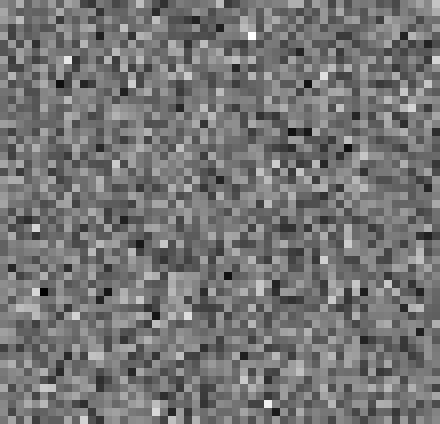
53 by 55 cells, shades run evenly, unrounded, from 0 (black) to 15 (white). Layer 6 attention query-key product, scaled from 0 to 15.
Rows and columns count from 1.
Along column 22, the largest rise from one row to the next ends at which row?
53
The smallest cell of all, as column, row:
6, 37
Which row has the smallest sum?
28
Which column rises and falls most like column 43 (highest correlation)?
51
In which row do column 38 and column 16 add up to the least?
12
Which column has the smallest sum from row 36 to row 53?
26
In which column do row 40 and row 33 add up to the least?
20
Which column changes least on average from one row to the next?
4
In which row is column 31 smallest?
45
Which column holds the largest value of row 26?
34
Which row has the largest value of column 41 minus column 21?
33
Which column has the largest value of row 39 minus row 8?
5
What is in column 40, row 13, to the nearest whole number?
9
